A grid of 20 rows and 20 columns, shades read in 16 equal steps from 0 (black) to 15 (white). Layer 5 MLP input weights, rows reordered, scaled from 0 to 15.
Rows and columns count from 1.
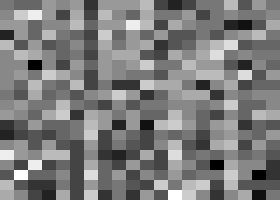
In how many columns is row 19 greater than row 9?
10
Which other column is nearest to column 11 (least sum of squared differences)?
6
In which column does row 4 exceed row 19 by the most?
4
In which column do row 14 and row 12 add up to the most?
7
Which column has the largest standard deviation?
3
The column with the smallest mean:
18
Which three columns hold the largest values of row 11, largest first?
17, 5, 2
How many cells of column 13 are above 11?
3
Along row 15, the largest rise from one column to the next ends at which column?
16
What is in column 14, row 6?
8
